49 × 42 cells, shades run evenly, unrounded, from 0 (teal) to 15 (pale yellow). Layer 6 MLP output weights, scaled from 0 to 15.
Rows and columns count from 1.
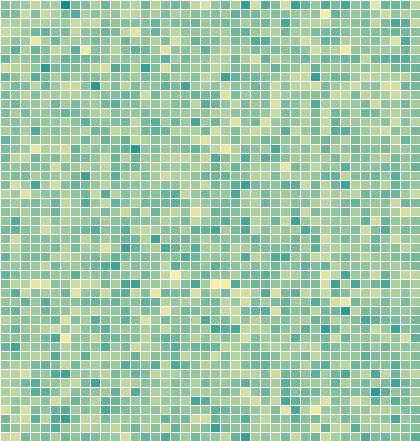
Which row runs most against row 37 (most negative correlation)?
13
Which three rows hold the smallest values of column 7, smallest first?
1, 47, 42
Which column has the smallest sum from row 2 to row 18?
41
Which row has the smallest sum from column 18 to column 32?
30
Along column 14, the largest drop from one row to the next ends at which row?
17
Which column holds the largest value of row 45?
33
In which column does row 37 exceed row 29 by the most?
25
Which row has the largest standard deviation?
32
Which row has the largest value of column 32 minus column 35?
35
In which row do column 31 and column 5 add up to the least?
44
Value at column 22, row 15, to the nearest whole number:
12
